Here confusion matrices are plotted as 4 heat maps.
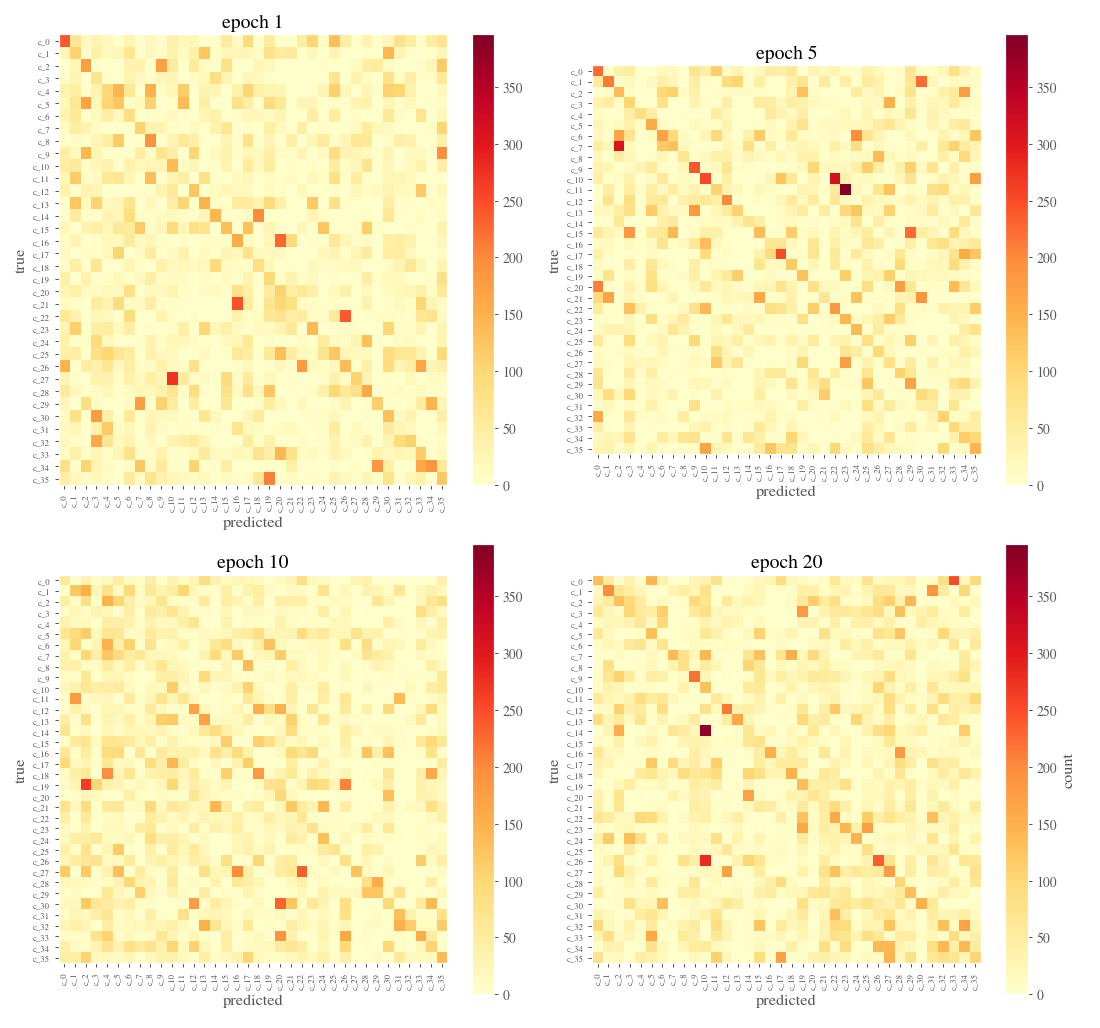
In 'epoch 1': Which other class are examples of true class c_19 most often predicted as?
c_35
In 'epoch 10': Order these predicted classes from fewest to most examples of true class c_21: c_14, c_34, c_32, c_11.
c_32, c_11, c_34, c_14
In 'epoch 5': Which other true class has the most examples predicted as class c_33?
c_20
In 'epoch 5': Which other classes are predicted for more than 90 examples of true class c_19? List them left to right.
c_13, c_23, c_27
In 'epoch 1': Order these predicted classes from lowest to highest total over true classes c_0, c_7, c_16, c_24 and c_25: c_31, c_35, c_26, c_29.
c_29, c_26, c_31, c_35
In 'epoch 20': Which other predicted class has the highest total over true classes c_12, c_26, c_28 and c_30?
c_10
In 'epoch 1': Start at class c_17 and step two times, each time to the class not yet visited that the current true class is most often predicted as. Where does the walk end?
c_2
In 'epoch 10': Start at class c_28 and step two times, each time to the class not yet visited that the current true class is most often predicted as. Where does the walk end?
c_7
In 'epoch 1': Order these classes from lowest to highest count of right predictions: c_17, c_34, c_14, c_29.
c_17, c_29, c_14, c_34
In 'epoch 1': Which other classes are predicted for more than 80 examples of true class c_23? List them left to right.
c_1, c_13, c_30
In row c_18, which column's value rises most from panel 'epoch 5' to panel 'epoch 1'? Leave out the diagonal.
c_14
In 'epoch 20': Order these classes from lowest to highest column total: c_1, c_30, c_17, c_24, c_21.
c_30, c_24, c_17, c_1, c_21
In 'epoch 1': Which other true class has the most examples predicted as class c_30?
c_1
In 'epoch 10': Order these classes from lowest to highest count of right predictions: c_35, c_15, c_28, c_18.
c_28, c_15, c_35, c_18
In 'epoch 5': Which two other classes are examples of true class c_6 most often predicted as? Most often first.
c_24, c_2
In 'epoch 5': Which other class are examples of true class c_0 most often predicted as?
c_11
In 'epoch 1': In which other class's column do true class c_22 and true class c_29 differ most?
c_26
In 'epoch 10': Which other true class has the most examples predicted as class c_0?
c_27
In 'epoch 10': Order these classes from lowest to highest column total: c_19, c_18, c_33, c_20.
c_19, c_33, c_18, c_20
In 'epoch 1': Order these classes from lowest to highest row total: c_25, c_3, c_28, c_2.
c_3, c_2, c_28, c_25
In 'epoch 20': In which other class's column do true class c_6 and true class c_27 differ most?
c_12
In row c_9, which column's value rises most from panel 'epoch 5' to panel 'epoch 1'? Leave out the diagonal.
c_35
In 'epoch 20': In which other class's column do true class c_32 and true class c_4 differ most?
c_34
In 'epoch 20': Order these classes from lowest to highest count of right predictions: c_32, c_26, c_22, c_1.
c_32, c_22, c_1, c_26
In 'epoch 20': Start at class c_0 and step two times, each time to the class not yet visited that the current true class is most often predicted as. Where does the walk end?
c_5
